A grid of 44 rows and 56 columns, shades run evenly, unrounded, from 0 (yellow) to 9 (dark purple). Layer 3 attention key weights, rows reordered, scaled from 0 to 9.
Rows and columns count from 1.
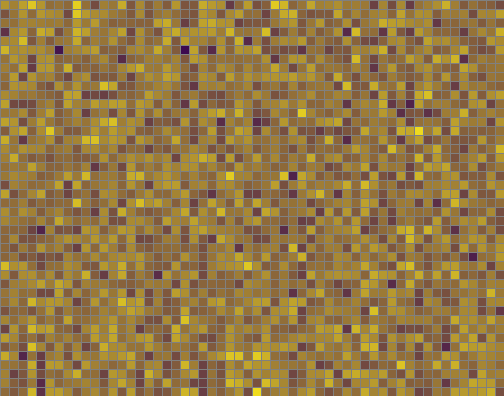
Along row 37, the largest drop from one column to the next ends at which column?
40
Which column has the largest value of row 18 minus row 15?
6
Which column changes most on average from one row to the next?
39
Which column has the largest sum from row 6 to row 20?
46
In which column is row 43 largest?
5
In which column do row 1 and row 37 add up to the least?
4
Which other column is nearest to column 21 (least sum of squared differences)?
55
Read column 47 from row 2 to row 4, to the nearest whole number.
3 4 3
